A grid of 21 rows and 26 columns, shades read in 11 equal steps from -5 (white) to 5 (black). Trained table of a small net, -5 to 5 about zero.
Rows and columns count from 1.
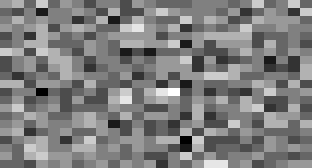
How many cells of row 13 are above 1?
6
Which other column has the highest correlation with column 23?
8
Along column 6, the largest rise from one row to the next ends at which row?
18
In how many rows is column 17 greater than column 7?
6
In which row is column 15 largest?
16
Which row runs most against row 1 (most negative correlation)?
2
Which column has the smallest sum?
4
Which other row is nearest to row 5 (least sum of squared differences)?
21
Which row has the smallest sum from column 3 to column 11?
19
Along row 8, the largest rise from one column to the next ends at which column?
17
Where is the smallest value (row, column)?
12, 15
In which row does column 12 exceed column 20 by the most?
10
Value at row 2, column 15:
-1
